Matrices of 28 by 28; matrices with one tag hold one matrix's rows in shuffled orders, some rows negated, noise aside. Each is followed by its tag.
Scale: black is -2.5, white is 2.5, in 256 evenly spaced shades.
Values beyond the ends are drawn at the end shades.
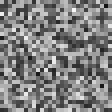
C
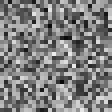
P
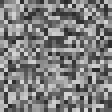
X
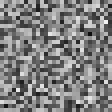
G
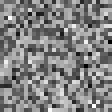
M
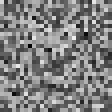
M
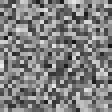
P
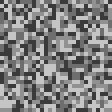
C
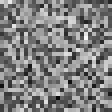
M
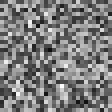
C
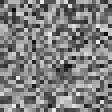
C
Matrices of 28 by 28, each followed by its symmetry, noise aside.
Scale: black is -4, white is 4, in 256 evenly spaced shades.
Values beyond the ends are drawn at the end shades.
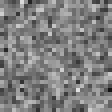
no symmetry.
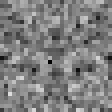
mirrored left to right.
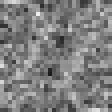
same after a half turn.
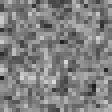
no symmetry.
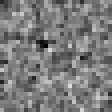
symmetric.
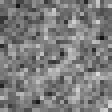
symmetric.
